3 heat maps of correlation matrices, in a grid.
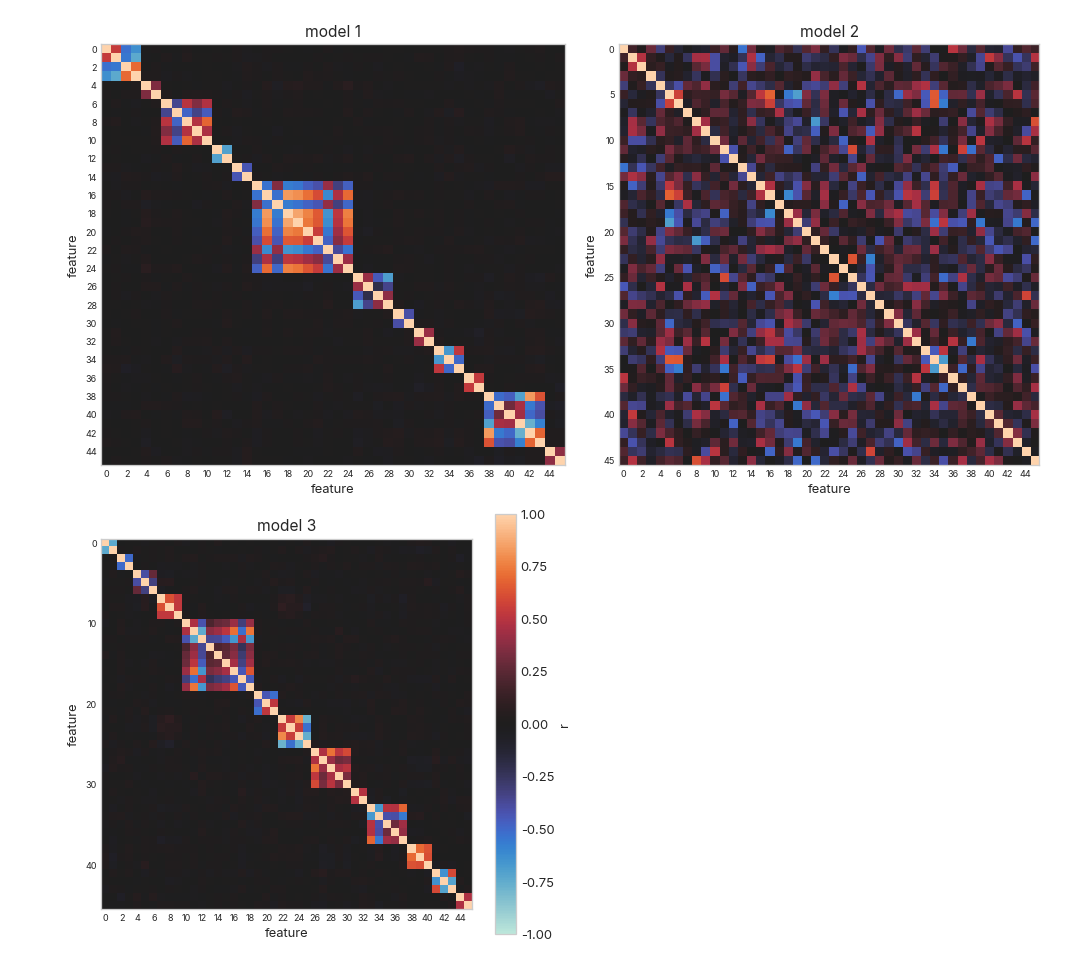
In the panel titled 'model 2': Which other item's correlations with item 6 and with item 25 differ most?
16
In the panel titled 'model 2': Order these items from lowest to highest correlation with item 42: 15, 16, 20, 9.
20, 9, 15, 16
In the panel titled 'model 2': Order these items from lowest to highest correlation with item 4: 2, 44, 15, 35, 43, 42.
15, 44, 43, 2, 35, 42
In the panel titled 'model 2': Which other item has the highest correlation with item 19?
35
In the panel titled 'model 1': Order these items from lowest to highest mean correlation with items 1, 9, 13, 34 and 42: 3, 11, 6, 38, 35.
3, 35, 11, 6, 38
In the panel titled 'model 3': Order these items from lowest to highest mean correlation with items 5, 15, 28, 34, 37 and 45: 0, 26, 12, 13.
12, 0, 13, 26
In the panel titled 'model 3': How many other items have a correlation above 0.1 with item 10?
6
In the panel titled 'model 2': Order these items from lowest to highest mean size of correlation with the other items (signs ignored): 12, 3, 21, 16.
3, 12, 21, 16
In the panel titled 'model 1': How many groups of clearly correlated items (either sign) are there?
13
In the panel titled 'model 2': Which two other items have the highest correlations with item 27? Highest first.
44, 10
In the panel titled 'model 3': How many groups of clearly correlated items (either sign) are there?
13
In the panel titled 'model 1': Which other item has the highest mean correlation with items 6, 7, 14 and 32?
31
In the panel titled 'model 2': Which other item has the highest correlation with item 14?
1
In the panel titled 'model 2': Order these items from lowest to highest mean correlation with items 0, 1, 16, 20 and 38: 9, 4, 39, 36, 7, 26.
4, 26, 7, 9, 39, 36
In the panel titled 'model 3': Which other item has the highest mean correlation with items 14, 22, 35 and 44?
24
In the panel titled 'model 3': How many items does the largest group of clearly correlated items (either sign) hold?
9
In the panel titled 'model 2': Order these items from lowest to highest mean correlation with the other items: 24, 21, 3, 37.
21, 24, 3, 37
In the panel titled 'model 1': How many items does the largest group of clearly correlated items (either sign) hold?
10
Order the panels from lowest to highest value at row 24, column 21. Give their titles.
model 3, model 2, model 1
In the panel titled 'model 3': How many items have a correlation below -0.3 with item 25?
3
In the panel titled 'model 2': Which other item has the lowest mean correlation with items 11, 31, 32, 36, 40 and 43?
19
